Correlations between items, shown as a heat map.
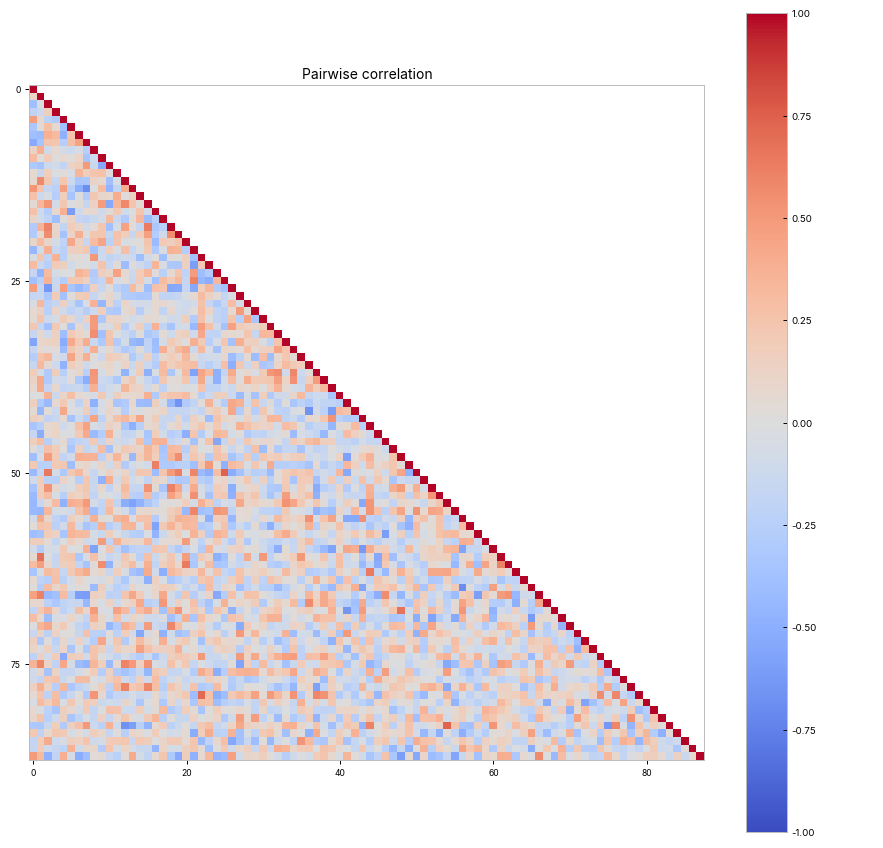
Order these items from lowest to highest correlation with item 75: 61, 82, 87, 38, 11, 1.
82, 11, 38, 87, 61, 1
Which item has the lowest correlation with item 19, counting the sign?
41
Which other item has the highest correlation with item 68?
48
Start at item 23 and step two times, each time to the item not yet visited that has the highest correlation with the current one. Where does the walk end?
16
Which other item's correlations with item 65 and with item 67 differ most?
56
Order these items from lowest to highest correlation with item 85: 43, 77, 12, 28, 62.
28, 43, 62, 12, 77
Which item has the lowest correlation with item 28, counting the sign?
9
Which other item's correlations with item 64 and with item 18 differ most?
15
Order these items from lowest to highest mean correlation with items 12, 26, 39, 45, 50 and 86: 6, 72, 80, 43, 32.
72, 6, 80, 32, 43
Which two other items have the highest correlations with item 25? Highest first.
50, 21
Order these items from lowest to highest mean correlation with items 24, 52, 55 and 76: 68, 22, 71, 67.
22, 67, 71, 68
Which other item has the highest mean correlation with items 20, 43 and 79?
8
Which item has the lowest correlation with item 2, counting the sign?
26
